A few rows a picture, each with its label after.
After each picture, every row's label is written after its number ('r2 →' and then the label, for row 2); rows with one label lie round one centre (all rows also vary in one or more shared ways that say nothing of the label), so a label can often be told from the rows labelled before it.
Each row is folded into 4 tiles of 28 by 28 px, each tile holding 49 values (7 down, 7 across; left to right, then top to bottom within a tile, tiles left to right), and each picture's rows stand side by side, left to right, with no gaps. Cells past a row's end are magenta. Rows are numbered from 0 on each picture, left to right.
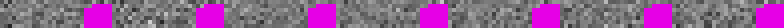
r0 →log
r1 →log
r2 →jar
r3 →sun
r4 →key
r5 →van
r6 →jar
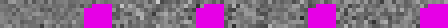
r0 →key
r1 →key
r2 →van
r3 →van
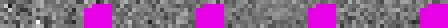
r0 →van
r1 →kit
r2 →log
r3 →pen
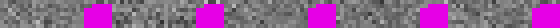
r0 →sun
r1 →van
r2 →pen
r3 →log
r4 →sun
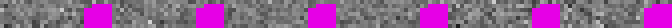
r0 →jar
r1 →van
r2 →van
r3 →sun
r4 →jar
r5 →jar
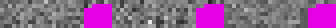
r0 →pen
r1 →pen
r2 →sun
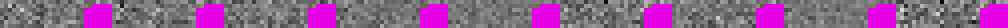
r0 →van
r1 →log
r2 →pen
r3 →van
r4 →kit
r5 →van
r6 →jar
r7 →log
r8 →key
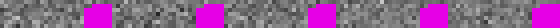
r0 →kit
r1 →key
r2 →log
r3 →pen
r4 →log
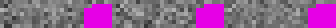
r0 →pen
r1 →key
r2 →kit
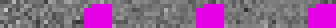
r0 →kit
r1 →sun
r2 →kit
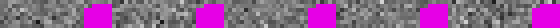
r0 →van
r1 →kit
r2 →jar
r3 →jar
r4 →key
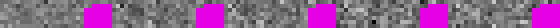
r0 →sun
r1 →van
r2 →sun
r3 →jar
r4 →key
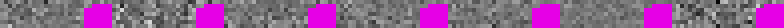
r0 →key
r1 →key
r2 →log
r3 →log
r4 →kit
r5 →jar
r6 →sun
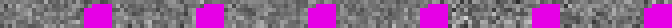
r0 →log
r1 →sun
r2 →kit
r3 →kit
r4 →jar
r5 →pen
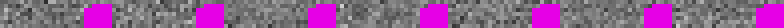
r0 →sun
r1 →jar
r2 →kit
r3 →van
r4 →pen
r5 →sun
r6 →sun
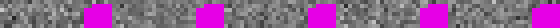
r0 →pen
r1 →key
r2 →jar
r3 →key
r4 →sun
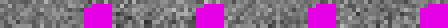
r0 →jar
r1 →van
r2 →key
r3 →van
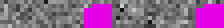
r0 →sun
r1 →kit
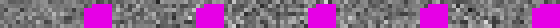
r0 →jar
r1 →sun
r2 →jar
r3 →jar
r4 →kit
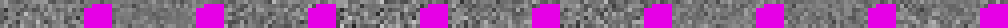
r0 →van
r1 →van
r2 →sun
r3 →van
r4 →jar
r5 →log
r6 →log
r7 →key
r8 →kit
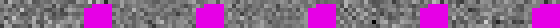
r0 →kit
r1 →pen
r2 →log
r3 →kit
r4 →pen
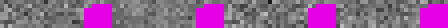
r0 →van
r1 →pen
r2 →sun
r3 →log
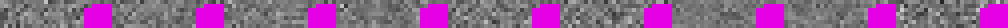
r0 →van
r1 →pen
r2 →sun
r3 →log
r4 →log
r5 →kit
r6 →sun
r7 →kit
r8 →key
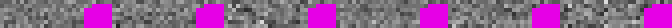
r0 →kit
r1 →pen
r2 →kit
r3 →pen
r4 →key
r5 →sun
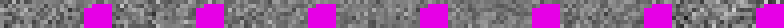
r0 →key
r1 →log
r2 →pen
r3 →sun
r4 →log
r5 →van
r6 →jar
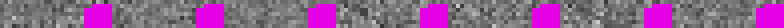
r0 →kit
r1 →van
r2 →jar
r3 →kit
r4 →pen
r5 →key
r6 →jar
